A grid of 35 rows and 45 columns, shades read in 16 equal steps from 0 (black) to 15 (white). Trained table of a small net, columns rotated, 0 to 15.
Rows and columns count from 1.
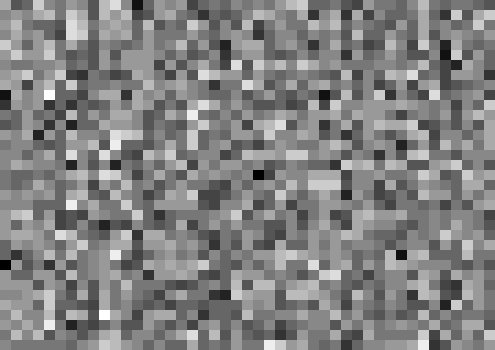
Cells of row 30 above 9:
14
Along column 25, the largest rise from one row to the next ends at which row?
35
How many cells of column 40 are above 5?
28
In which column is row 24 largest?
6
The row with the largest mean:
16
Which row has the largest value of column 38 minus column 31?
8
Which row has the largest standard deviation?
10
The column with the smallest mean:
21
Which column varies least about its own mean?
44
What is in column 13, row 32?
4
